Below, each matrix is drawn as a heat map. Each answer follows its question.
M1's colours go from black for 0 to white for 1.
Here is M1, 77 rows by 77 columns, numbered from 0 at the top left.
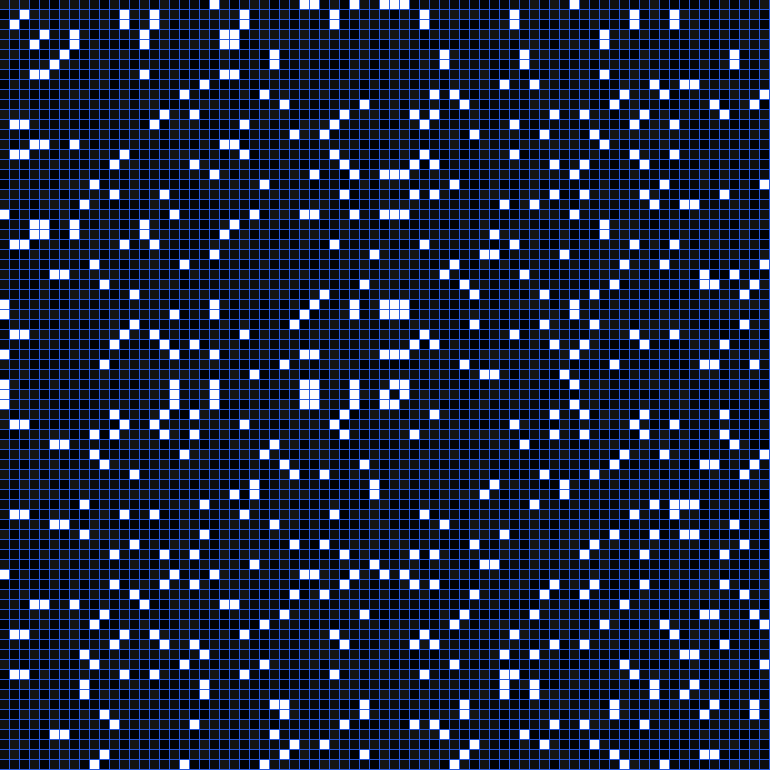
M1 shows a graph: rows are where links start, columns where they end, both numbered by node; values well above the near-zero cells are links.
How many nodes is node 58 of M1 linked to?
10
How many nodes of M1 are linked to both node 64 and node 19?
8
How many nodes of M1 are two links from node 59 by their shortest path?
9
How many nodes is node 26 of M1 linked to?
6
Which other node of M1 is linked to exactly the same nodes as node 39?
node 57
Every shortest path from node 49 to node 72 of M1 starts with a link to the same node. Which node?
node 23
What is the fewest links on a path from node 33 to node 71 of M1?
5
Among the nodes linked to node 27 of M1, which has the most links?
node 70
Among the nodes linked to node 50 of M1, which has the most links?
node 67
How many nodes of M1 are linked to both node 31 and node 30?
7
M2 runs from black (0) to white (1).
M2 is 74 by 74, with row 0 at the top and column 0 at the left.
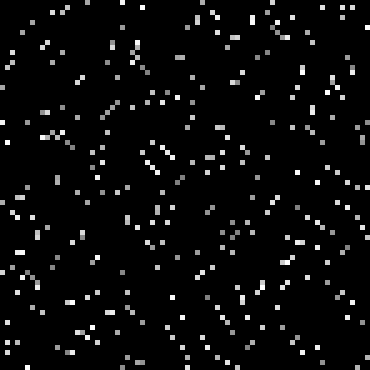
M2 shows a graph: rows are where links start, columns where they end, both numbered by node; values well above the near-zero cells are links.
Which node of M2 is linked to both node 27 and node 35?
node 11
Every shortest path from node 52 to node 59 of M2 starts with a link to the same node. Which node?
node 18
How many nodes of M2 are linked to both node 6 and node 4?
1
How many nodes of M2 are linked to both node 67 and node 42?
0
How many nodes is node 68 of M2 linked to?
5
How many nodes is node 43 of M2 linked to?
5
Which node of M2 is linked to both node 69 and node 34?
node 41
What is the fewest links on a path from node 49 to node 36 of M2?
2
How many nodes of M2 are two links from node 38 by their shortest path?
4
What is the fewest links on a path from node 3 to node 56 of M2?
4
